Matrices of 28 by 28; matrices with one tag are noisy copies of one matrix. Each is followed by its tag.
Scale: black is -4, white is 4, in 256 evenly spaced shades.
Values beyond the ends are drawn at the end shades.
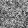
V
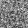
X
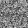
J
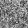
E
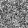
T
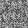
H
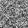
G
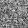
E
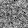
J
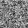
G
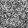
V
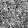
V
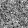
T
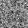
X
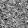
T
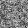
T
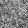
E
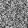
H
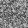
J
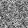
T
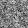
T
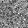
J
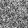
E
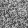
E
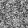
T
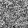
G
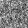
H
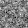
E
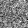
J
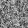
T
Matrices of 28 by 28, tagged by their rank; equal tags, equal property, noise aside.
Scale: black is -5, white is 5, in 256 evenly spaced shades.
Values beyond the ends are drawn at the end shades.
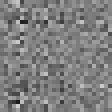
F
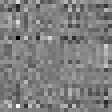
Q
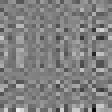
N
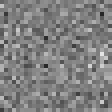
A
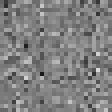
A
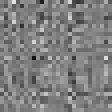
F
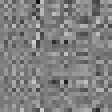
Q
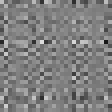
N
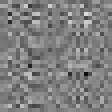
Q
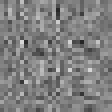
F
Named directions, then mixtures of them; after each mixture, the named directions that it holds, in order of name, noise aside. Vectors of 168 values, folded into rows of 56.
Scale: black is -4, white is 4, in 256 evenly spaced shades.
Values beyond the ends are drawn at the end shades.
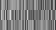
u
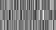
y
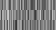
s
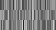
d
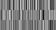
s, y.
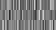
y.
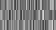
y.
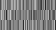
d, u.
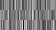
d.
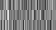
d, s.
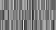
d.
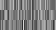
d.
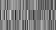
u.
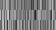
s, y.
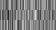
s.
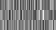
y.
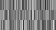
d.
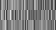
u.
